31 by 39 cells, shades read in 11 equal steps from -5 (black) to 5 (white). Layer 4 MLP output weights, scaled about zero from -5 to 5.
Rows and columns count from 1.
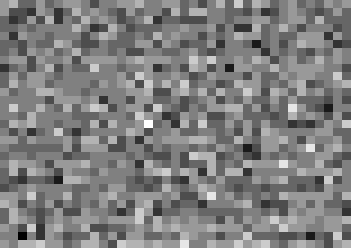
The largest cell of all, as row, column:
16, 17
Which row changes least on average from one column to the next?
24
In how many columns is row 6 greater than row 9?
10
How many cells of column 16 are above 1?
7
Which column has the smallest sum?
3
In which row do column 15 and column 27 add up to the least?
4
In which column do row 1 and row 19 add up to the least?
28
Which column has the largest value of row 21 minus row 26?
32
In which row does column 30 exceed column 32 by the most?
31
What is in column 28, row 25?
0
